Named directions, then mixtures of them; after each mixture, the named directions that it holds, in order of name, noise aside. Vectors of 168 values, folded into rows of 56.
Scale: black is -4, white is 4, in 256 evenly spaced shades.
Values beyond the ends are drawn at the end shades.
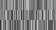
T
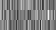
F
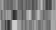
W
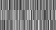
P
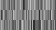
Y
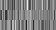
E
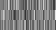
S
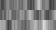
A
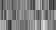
A, F.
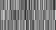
S.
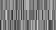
T.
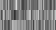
S, W, Y.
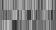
P, W.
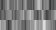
A.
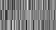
E.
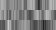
A.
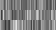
W, Y.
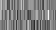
A, F, T.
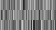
Y.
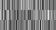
F.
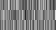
S.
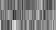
T, W.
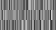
E, P, Y.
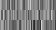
F, Y.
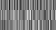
P.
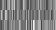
E, F, Y.
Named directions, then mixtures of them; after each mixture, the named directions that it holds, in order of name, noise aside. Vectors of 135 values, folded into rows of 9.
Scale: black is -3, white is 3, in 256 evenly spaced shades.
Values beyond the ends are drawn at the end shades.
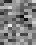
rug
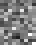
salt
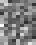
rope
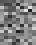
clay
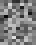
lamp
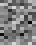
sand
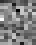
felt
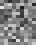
lamp, rope, rug.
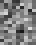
clay, lamp, rug.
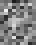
lamp.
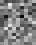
lamp, rug.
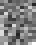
clay, rope, salt.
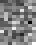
clay, salt, sand.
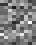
sand.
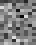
felt, lamp, rug.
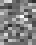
rug.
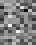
clay.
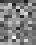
felt, lamp.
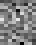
felt.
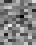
rug.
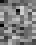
felt, rope.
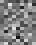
lamp, rope, salt.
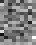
clay, sand.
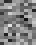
rug.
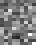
salt.
